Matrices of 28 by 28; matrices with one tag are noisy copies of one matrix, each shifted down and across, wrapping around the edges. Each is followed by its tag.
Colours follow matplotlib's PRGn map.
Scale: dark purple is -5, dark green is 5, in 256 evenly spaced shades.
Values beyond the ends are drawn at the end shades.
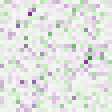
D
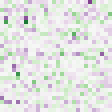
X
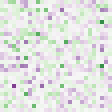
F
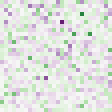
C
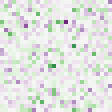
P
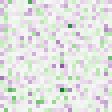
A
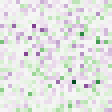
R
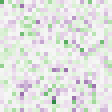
X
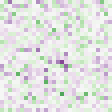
X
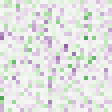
C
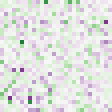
X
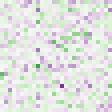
F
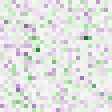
A
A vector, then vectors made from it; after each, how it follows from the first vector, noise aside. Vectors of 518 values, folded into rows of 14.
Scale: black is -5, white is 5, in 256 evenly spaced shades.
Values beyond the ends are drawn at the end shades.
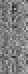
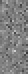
wrapped around, negated, partly zeroed.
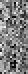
reversed, scaled up.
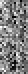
reversed, scaled up.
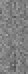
reversed, shrunk.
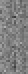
reversed, shrunk.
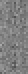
reversed, shrunk.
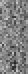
reversed.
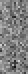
reversed.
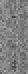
reversed, shrunk.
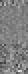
wrapped around, negated, partly zeroed.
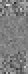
wrapped around, negated, partly zeroed.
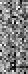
reversed, scaled up.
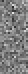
sign-scrambled.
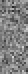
sign-scrambled.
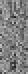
reversed.
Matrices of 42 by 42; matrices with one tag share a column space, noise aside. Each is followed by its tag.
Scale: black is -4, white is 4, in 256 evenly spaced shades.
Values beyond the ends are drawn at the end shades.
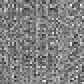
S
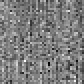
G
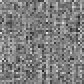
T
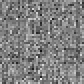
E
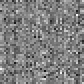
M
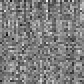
G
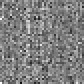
E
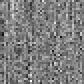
G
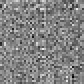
S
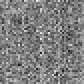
M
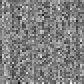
E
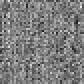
T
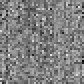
E
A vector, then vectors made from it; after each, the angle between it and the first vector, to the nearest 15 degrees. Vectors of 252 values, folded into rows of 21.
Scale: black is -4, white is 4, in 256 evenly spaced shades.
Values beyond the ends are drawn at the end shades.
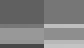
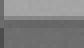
120 degrees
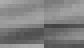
150 degrees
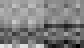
150 degrees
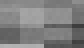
150 degrees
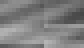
60 degrees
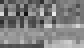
45 degrees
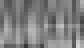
60 degrees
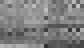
135 degrees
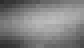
90 degrees
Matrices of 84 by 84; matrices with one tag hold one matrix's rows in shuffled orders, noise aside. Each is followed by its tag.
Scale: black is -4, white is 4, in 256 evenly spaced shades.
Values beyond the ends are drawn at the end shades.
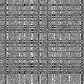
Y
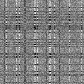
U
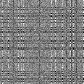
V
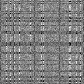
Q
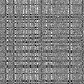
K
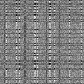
U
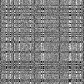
Q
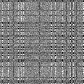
V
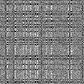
K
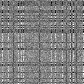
V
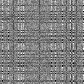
V
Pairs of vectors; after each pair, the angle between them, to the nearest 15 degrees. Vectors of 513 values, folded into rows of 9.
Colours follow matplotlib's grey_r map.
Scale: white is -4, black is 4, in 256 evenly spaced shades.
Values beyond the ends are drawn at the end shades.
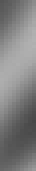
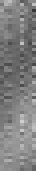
135 degrees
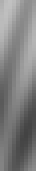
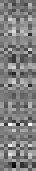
90 degrees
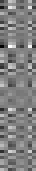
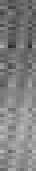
120 degrees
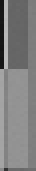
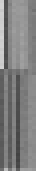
150 degrees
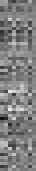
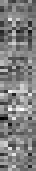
15 degrees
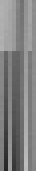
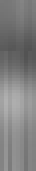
120 degrees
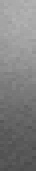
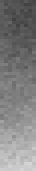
165 degrees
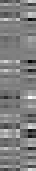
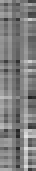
135 degrees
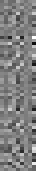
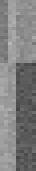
75 degrees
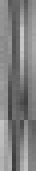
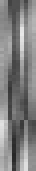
15 degrees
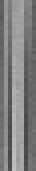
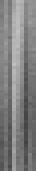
45 degrees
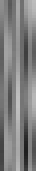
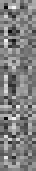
75 degrees
